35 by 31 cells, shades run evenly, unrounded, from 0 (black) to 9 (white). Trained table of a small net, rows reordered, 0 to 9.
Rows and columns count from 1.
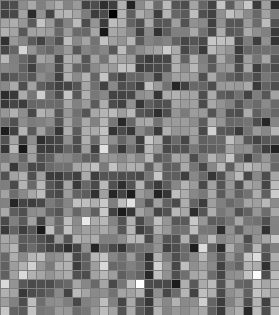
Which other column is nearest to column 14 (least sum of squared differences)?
30
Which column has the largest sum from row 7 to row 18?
12
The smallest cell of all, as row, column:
2, 13
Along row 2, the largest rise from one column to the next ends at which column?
14
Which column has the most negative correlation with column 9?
4
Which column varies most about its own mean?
18
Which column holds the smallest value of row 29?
17
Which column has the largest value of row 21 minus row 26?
5
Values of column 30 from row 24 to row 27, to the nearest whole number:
4 3 2 6
